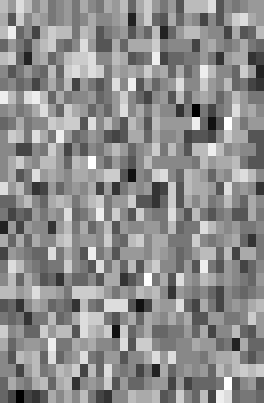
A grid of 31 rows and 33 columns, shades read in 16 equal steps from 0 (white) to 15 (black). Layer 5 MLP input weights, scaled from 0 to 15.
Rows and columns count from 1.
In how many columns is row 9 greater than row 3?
15
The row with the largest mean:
31
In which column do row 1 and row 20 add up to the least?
27
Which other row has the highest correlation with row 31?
7
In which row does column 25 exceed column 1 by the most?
9
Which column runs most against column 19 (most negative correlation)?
8
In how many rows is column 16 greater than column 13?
13
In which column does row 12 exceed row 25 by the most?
11
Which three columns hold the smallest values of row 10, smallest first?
29, 25, 12
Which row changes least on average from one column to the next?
23
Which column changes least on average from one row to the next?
24
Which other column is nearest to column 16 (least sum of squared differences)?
6
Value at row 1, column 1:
4
